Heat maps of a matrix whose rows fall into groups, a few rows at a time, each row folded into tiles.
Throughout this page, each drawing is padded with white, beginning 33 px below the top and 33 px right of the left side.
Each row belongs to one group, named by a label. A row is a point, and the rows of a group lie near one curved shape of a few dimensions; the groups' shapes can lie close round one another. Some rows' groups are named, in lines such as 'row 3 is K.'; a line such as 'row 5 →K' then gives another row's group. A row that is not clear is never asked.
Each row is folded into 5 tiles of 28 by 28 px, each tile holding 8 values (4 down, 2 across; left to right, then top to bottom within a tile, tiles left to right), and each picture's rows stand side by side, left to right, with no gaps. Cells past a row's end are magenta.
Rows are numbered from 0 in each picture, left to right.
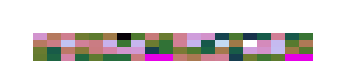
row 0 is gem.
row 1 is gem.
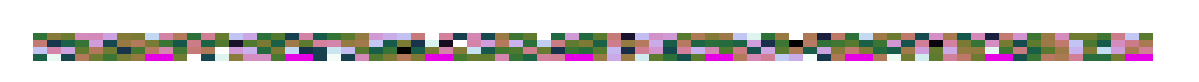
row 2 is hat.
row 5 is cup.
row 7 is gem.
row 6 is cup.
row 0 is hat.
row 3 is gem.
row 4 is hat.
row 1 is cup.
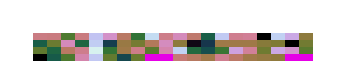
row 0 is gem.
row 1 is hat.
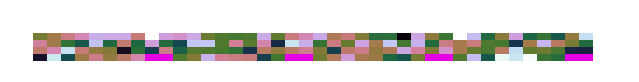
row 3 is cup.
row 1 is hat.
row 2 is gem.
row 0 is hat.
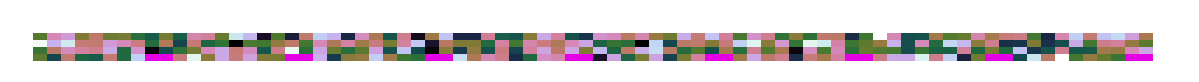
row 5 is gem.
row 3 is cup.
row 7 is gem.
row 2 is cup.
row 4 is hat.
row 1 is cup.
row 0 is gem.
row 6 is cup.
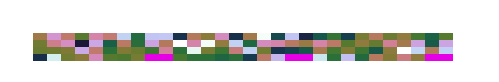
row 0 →hat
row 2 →cup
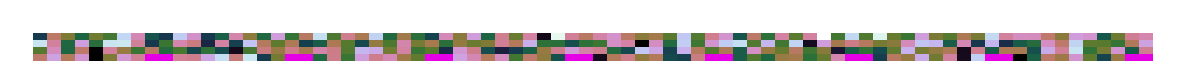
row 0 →gem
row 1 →cup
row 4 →hat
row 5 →gem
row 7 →gem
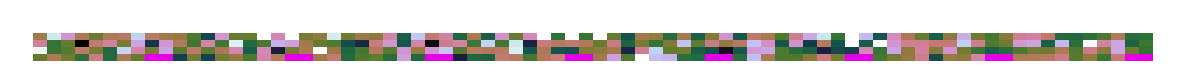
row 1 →gem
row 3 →gem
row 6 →gem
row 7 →gem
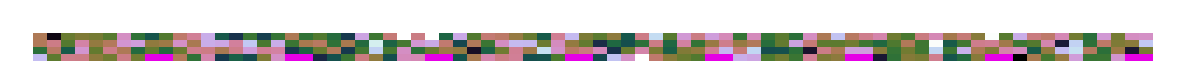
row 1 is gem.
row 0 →cup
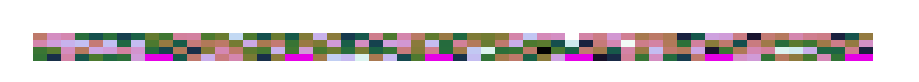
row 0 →gem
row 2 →cup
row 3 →hat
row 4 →gem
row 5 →cup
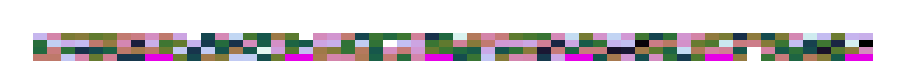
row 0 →hat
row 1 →cup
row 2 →gem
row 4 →hat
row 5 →hat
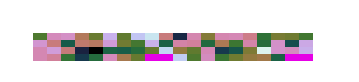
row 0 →hat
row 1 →cup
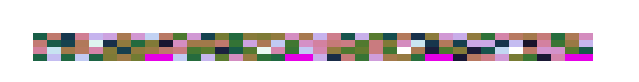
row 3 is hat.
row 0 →hat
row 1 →cup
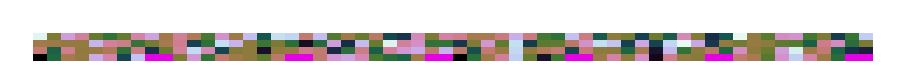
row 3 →gem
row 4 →gem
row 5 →cup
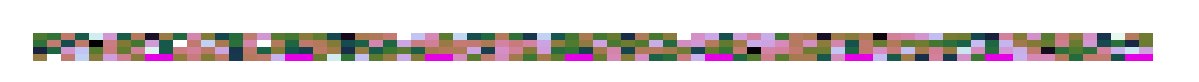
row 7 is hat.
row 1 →gem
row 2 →gem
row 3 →cup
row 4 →gem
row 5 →gem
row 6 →cup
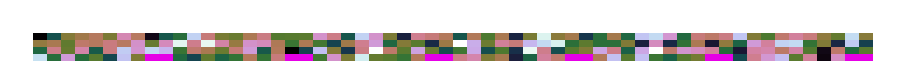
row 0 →cup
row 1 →gem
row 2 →hat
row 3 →gem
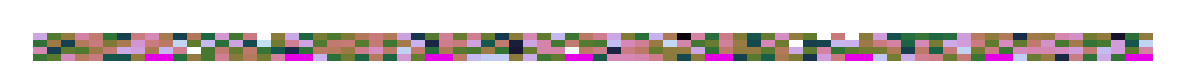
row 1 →gem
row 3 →cup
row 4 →gem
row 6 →cup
